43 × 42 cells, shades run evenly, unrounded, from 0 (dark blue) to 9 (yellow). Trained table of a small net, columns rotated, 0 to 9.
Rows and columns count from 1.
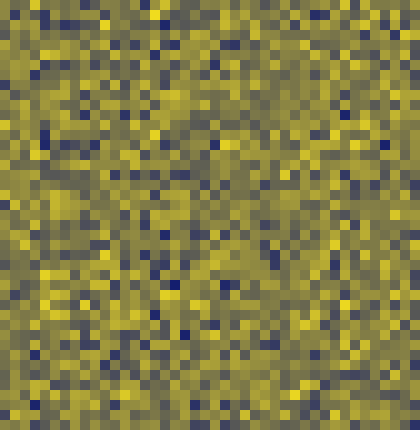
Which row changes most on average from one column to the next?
15
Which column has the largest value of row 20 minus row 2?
32
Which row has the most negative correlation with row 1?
36
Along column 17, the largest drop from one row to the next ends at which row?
24
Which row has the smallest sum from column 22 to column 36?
38
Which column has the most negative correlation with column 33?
28
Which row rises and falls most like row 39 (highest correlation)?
16
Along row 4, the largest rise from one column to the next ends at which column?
41
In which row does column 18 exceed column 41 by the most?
33
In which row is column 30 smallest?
3
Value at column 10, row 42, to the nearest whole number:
4
